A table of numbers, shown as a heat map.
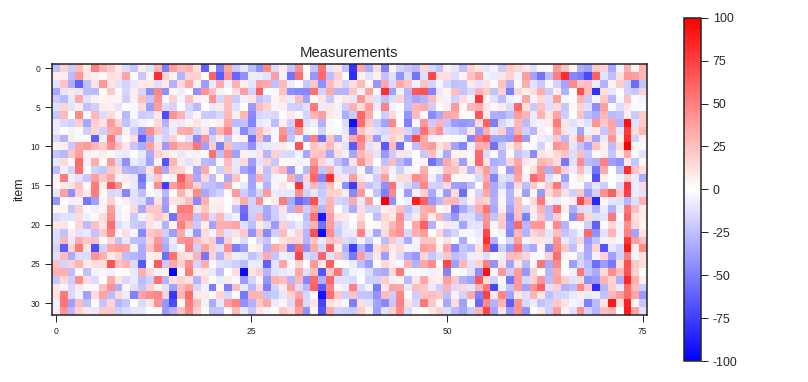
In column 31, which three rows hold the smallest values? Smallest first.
17, 3, 14
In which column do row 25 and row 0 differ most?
27
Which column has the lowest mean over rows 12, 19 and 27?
34
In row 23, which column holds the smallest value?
38
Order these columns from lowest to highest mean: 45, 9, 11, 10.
11, 45, 10, 9
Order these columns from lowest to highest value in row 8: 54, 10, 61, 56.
54, 61, 10, 56
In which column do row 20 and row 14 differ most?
22
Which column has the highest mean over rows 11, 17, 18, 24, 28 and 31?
73
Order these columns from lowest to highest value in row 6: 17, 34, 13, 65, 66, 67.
65, 17, 66, 13, 67, 34
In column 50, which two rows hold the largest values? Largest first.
25, 14
